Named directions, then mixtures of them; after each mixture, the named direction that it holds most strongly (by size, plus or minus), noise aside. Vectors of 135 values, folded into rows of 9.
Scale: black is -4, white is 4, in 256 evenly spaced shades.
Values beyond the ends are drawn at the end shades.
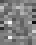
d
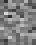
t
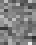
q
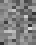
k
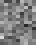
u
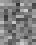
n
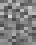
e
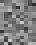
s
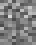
e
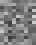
d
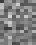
e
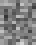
n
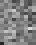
k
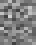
e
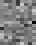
u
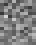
e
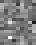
d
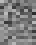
d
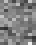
q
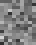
s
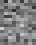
t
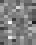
d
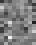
d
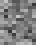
n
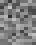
e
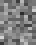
u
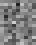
n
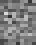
t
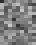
e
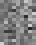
k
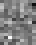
d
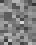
s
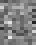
d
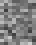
q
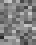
u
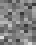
u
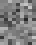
q
